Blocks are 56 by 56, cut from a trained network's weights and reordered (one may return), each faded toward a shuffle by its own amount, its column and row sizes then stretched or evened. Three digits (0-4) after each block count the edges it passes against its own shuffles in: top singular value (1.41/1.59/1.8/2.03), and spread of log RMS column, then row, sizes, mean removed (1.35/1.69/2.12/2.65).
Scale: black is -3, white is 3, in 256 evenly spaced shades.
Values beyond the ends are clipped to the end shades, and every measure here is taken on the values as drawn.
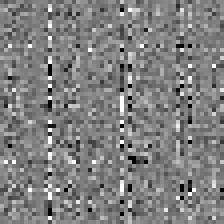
2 4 2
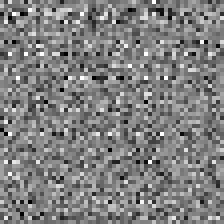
0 0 4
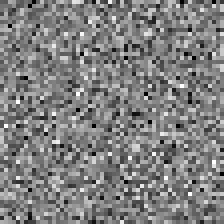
0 0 0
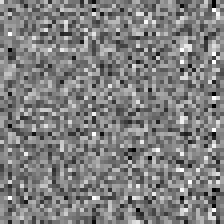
2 3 0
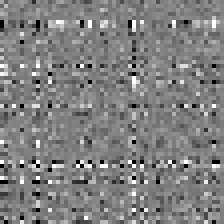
4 4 4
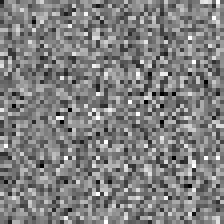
1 2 0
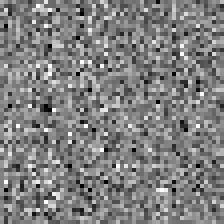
0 3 1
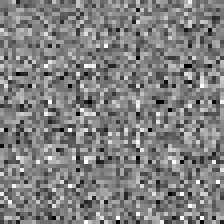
3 2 3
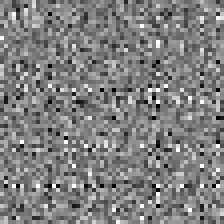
2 3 2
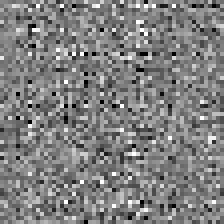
1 3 2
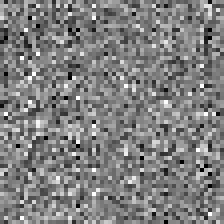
1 3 0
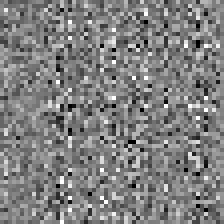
3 4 0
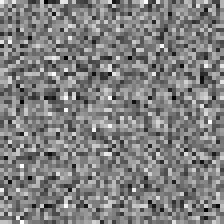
3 1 1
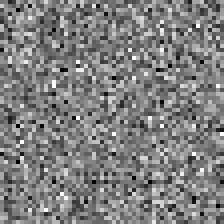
0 1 0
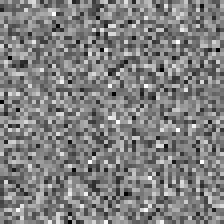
2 0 0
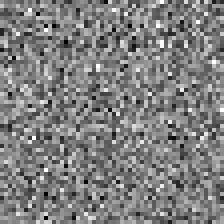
1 0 1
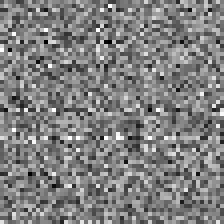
3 0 2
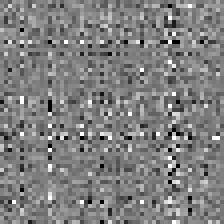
2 4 4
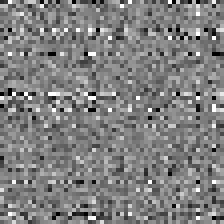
3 2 4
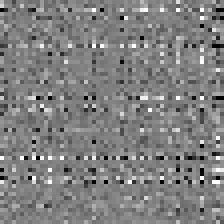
3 3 4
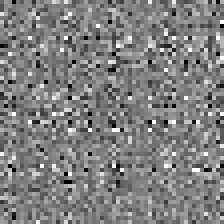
1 4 3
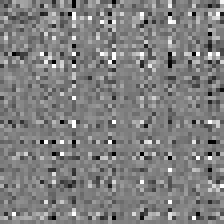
4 4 4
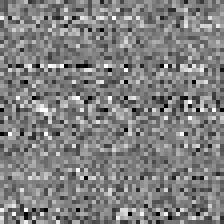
0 0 4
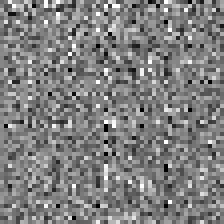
2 3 3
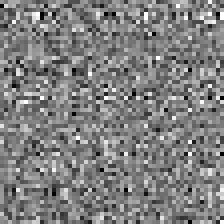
3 2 3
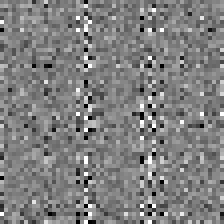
4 4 2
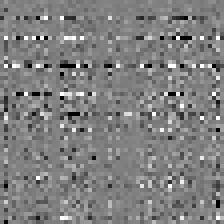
2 4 4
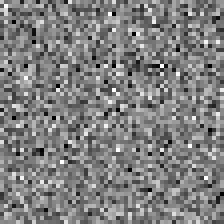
0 0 0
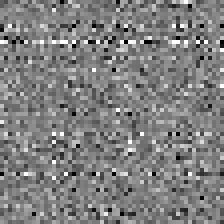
1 2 4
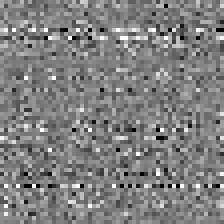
1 1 4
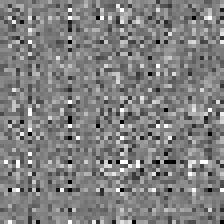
3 4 4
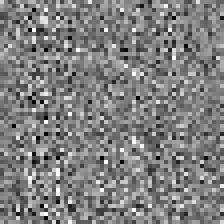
1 3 1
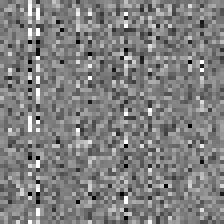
2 4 0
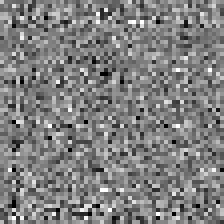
1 1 3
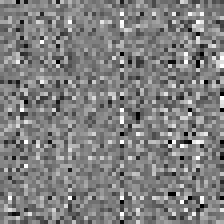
2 4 3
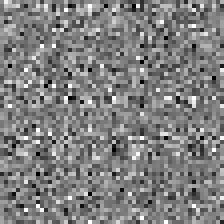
3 2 3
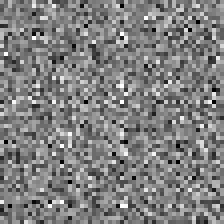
1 2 1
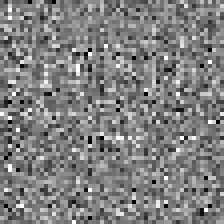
0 3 2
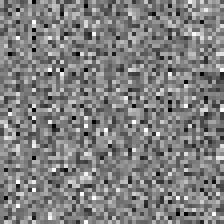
3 3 1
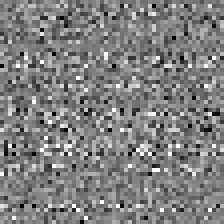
0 0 4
